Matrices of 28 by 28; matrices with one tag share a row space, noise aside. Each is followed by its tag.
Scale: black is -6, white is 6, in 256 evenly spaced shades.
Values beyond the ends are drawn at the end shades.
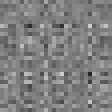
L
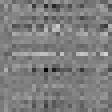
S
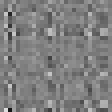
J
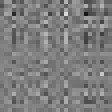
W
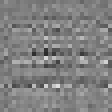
S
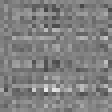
S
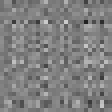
W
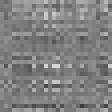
S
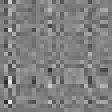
J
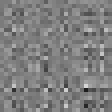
W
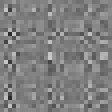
J
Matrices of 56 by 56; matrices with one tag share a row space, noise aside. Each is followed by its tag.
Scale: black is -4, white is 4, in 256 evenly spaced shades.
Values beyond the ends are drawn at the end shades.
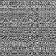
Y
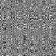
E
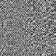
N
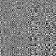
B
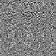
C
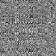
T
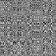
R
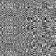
N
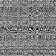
Y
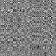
R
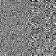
B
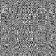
T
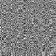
E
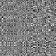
N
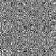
E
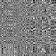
N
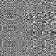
N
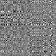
R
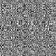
E
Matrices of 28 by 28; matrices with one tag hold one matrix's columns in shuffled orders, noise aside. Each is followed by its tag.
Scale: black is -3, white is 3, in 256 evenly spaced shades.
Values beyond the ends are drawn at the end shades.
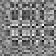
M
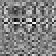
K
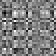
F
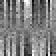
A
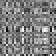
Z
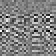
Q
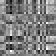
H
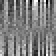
A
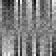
A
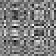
M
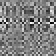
K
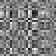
F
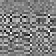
Q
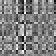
H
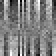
A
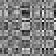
F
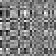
F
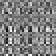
Z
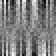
A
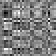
F
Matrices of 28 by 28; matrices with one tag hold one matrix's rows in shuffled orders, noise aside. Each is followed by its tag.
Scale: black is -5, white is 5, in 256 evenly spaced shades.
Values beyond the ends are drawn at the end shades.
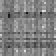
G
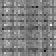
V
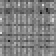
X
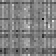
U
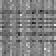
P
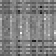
P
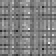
U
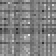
U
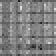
P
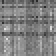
V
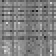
V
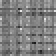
P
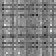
V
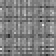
X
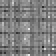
U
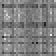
V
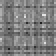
G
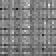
U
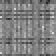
X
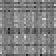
G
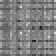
P
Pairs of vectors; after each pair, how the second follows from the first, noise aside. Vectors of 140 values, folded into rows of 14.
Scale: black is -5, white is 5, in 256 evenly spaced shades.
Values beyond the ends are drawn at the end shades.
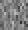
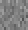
wrapped around, negated, shrunk.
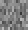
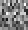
wrapped around, negated, scaled up.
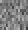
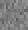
wrapped around, shrunk.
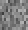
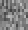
shuffled.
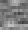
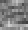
copied.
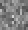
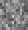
copied.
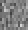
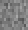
reversed, negated, shrunk.
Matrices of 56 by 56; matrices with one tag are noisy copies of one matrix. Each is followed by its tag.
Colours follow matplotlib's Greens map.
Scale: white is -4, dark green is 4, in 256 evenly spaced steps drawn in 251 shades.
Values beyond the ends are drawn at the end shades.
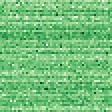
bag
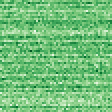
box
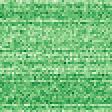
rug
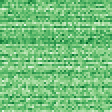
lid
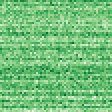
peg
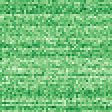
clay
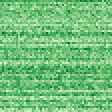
peg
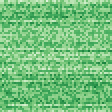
rug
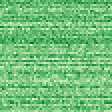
lid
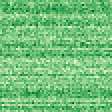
clay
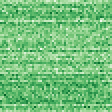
rug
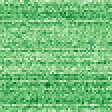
rug
